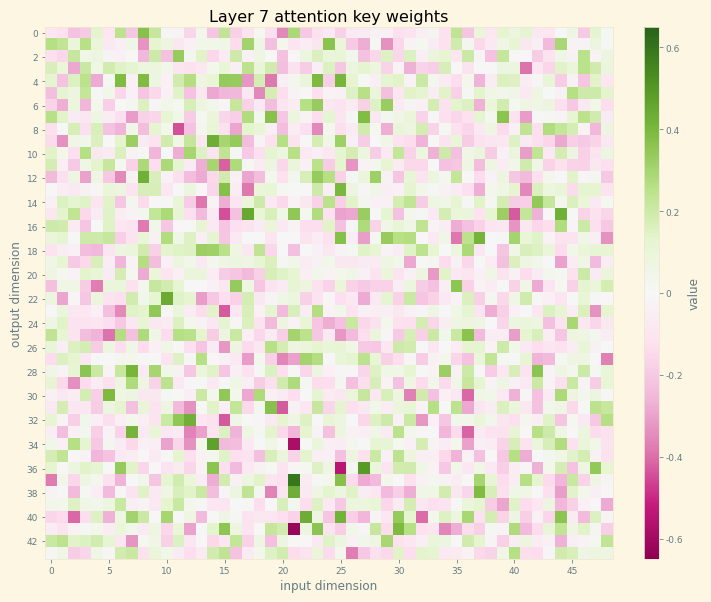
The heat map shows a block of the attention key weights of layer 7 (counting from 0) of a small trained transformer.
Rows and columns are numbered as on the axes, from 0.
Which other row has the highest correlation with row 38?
37
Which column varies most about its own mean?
15
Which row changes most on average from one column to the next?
40
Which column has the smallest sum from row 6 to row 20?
48
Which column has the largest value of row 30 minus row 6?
5
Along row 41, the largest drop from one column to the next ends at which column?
21
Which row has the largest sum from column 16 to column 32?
4
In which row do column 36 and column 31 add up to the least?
30
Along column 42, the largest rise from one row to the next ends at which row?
28
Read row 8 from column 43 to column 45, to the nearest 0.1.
0.3 0.2 0.2
